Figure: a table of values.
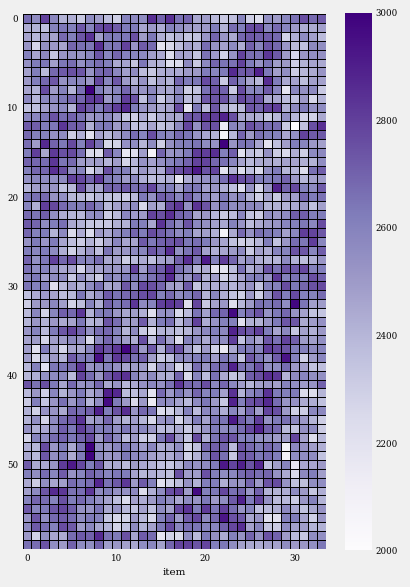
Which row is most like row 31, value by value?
19
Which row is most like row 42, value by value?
43
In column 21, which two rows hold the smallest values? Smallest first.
28, 37
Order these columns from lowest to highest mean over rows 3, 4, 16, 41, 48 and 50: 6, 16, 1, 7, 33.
16, 1, 33, 6, 7
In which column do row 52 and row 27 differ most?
11
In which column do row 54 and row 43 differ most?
9
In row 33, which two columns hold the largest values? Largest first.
23, 6
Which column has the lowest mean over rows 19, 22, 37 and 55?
26
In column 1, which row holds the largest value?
15
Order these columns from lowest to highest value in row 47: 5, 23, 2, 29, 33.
33, 29, 2, 5, 23
